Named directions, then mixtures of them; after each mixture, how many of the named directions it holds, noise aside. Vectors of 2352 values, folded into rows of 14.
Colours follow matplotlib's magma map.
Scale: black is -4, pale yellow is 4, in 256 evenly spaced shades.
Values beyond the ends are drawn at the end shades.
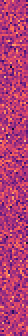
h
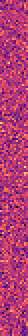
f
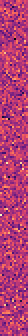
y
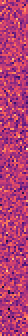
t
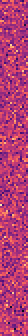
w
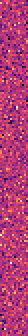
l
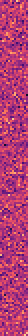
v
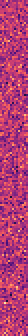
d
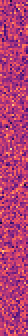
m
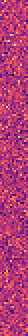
three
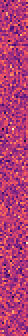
one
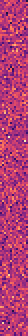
one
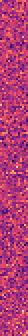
three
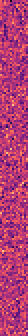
one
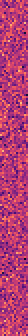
two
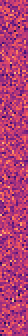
two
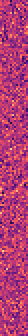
one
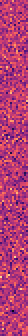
three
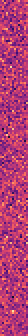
one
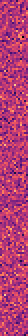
one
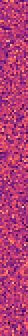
three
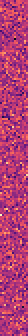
one
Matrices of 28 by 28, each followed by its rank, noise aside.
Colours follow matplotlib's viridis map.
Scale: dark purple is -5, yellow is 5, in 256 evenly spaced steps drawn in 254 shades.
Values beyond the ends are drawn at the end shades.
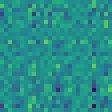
four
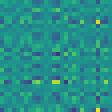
two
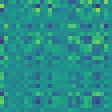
two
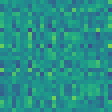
three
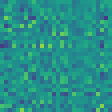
four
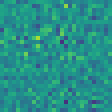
six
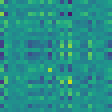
two
